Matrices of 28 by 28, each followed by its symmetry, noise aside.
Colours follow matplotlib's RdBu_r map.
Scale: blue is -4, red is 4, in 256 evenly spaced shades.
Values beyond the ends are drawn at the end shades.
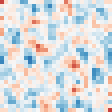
same after a half turn.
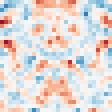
mirrored left to right.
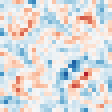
symmetric.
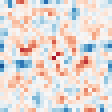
same after a half turn.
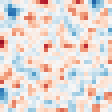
symmetric.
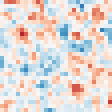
symmetric across the other diagonal.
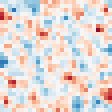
same after a half turn.
